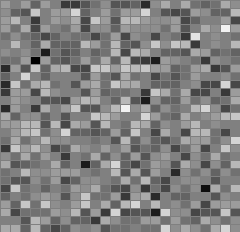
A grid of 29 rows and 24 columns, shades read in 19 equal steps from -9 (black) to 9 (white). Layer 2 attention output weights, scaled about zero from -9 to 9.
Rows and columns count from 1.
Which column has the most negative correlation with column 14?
19
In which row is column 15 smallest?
13
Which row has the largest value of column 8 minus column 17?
2
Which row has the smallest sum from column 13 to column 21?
24
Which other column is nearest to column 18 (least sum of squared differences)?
22
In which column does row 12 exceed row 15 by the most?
5
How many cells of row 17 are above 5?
1
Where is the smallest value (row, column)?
8, 4
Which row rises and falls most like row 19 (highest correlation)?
11
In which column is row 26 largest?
14
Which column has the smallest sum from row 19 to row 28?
21
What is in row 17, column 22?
-1
